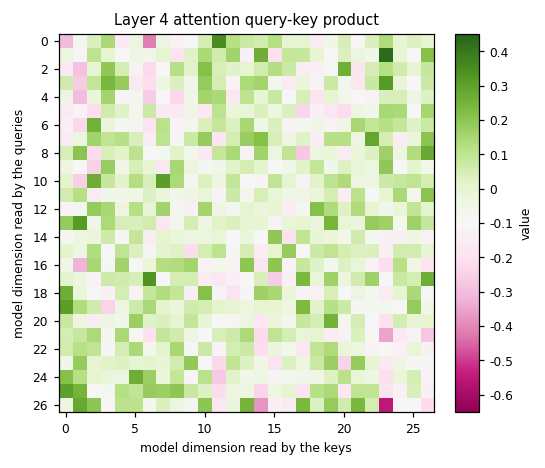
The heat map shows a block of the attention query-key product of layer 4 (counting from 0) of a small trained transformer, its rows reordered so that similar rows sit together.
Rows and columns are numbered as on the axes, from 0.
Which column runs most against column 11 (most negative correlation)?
6
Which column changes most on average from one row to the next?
2
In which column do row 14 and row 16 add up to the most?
15
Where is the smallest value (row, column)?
26, 23
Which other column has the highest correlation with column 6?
0
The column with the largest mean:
19
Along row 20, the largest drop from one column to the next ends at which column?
20
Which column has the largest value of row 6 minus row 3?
21
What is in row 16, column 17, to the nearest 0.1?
0.1
